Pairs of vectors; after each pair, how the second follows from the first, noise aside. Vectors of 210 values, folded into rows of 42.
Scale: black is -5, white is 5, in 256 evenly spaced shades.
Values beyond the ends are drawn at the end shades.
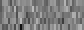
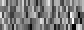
wrapped around, scaled up.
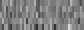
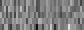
copied.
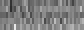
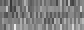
copied.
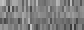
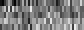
negated, scaled up.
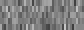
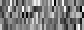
wrapped around, negated, scaled up.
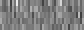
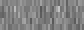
wrapped around, shrunk.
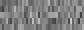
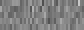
wrapped around, shrunk.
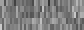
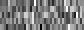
wrapped around, scaled up.
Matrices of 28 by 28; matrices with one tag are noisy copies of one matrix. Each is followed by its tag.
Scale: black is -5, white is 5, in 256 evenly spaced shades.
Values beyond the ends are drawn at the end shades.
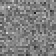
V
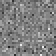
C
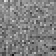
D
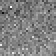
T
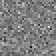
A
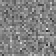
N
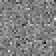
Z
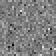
C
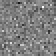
Z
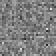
N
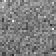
D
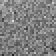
D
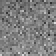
T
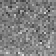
T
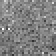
D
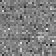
N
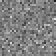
Z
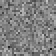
C
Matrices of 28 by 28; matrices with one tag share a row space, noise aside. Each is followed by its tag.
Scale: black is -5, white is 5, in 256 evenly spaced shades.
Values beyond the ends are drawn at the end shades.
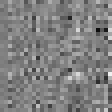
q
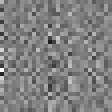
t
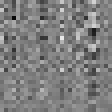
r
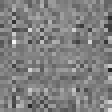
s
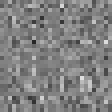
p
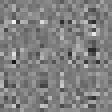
r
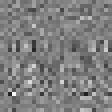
p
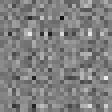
p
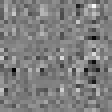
r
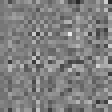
q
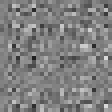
p
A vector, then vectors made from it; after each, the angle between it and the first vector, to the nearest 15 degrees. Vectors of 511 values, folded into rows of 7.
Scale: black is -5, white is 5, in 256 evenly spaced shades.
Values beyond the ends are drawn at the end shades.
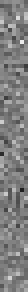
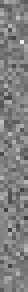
45 degrees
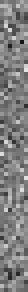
135 degrees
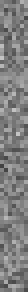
105 degrees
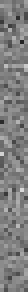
165 degrees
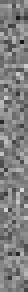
150 degrees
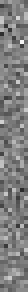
30 degrees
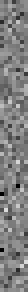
120 degrees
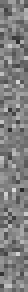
60 degrees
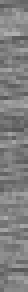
75 degrees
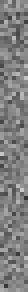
120 degrees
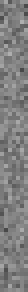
105 degrees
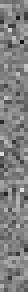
165 degrees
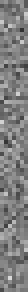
45 degrees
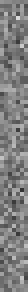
75 degrees
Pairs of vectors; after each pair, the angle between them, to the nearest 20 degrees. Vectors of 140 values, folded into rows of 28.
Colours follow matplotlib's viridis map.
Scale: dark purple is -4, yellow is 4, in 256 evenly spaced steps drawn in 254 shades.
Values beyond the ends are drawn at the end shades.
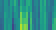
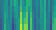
20 degrees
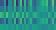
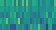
120 degrees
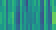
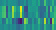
60 degrees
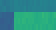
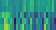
120 degrees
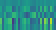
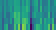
80 degrees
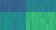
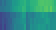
100 degrees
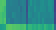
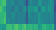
20 degrees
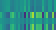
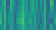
100 degrees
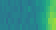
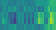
40 degrees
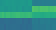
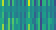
100 degrees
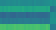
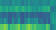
20 degrees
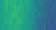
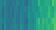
160 degrees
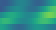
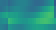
40 degrees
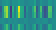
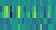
40 degrees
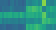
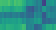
160 degrees
